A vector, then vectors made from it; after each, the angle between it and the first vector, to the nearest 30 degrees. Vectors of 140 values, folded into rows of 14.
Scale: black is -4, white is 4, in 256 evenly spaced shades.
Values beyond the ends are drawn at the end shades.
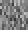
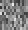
150 degrees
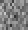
90 degrees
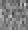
90 degrees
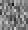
30 degrees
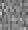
120 degrees
